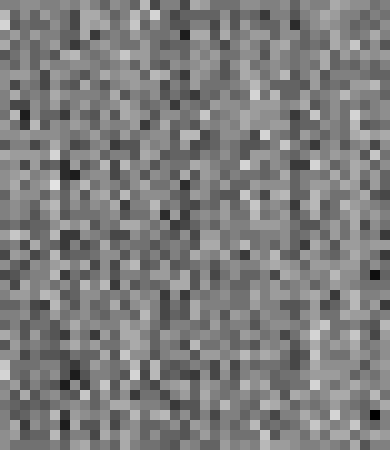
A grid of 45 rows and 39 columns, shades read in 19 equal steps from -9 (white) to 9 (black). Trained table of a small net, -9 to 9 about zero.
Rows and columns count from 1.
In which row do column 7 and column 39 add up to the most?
24
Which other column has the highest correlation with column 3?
10
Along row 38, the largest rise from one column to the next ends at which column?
15
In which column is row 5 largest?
8
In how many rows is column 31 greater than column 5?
15
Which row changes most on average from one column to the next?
17
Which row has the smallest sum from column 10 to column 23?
6
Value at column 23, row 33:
1
